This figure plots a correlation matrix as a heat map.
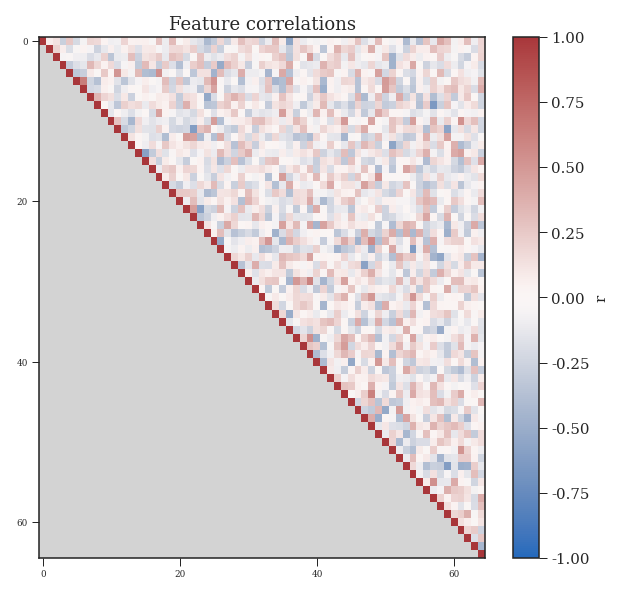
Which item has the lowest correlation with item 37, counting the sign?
40
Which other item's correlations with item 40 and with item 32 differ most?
54
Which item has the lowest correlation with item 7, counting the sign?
24
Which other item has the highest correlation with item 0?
58
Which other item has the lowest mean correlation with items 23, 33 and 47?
49
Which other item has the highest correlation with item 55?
57
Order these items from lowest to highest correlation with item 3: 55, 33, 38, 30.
30, 38, 55, 33
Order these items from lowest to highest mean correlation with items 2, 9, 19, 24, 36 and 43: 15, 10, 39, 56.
10, 56, 15, 39
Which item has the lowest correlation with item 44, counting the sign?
12
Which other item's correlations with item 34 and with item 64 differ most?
5
